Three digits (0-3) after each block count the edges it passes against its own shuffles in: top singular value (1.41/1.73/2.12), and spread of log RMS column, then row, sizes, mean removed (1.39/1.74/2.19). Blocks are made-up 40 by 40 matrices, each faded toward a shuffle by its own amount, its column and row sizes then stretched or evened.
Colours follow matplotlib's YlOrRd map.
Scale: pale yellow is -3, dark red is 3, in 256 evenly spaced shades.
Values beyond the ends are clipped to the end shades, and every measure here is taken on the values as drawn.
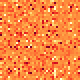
1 2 2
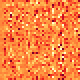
0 3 0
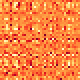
3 3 3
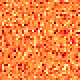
2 0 2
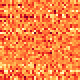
2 0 3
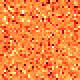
0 2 0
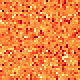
0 0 1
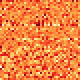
1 0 3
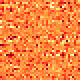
1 1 3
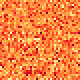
0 0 1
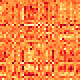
3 3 2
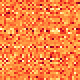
3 0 3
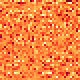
1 1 3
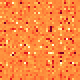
0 2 2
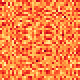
2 0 0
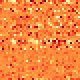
1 0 3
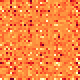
2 3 3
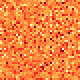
0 2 0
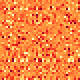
2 1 2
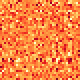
2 2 2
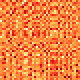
3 0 0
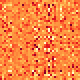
2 3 1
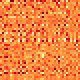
3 2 3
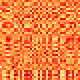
3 0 3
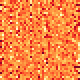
0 3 0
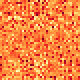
2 0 2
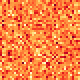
2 0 1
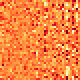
2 3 0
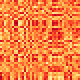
3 2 2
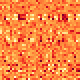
3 0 3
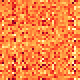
2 3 1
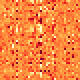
2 3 0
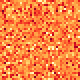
1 0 1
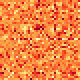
2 0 2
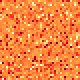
0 1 0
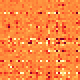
2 2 3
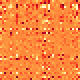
2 3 3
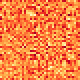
3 2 1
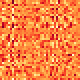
3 3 3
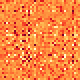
2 2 2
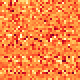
1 0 3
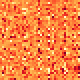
2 3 2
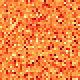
0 0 0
